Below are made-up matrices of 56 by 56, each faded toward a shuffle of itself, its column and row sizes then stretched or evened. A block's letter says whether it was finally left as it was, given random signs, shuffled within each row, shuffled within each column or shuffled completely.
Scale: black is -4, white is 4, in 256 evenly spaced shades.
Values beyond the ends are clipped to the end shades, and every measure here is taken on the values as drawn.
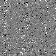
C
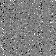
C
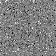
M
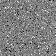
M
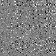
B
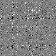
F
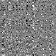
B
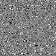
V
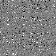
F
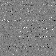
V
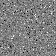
M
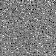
V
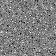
M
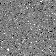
M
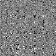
B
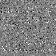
V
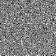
F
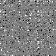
B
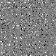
F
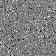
M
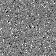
M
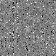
C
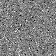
M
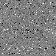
V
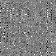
B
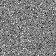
M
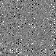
F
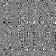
B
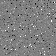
M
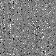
C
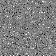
V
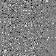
F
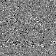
V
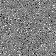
M
